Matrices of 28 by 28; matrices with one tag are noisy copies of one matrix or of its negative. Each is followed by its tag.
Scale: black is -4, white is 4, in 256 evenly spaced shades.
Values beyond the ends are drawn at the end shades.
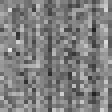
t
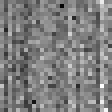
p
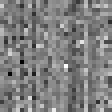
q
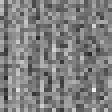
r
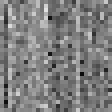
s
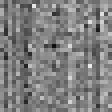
p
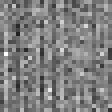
r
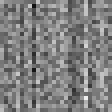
q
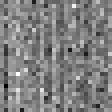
r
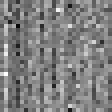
r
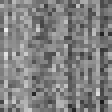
p
